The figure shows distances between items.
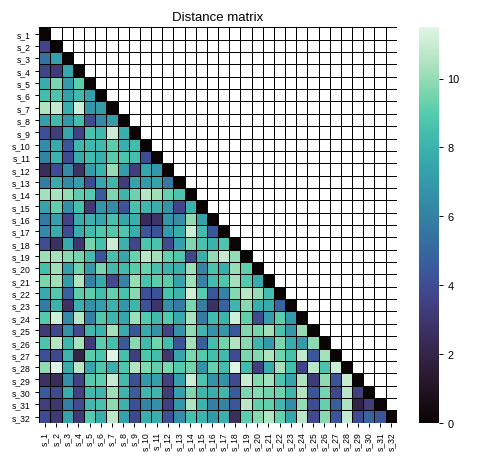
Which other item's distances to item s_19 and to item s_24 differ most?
s_14
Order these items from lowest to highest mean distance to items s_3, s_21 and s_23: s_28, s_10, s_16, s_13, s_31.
s_16, s_10, s_13, s_31, s_28
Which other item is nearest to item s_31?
s_29
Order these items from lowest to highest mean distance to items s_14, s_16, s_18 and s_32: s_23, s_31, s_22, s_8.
s_31, s_23, s_8, s_22
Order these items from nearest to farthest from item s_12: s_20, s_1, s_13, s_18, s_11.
s_1, s_18, s_13, s_11, s_20
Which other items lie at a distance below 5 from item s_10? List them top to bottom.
s_3, s_11, s_16, s_17, s_22, s_23
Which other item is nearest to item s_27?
s_4
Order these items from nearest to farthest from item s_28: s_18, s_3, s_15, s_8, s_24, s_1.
s_24, s_15, s_3, s_8, s_1, s_18
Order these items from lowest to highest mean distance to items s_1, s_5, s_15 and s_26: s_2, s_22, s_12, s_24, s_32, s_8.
s_8, s_12, s_24, s_32, s_2, s_22
